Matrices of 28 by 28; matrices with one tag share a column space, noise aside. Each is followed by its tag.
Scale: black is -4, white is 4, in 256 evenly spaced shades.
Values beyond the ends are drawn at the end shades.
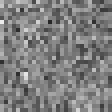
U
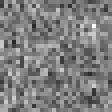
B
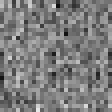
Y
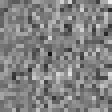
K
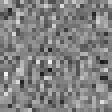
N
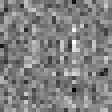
B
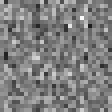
K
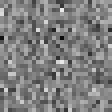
U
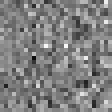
B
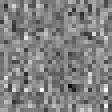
Y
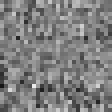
Y
